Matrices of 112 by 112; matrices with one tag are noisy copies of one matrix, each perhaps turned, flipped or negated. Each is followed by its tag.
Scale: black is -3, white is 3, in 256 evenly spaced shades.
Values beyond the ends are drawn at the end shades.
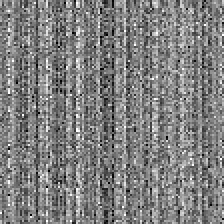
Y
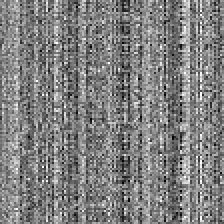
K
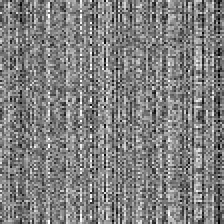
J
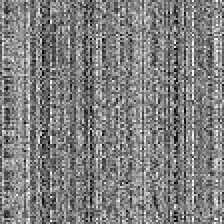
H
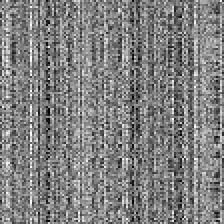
H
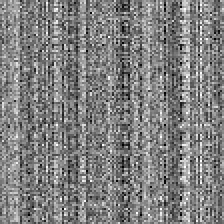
K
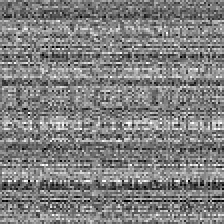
K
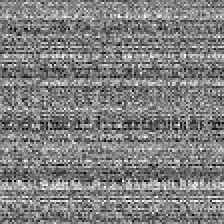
K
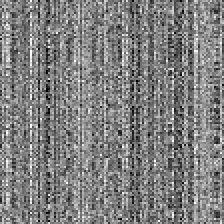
H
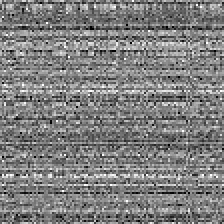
H
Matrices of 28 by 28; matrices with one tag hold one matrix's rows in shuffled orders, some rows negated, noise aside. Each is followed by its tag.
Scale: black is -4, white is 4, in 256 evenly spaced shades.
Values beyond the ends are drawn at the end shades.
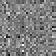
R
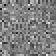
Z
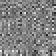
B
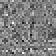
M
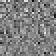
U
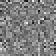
U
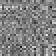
B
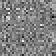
R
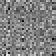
R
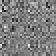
Z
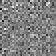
Z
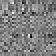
M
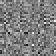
U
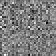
Z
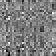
R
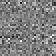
B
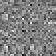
M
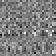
B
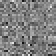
M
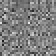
Z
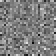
U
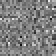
B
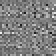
B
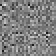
Z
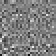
Z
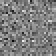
M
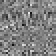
M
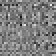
B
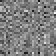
U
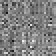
M
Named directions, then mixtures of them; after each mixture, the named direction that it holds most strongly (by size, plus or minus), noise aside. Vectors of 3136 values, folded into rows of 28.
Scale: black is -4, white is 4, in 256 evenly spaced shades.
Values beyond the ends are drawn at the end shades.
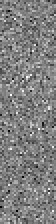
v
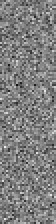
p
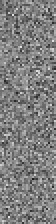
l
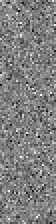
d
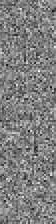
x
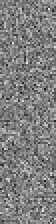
x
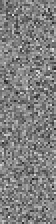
l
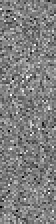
v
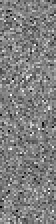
v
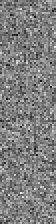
x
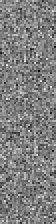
x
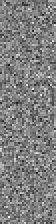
p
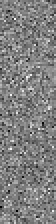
v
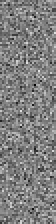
x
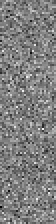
v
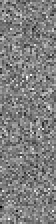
v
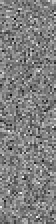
v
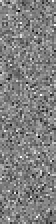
d
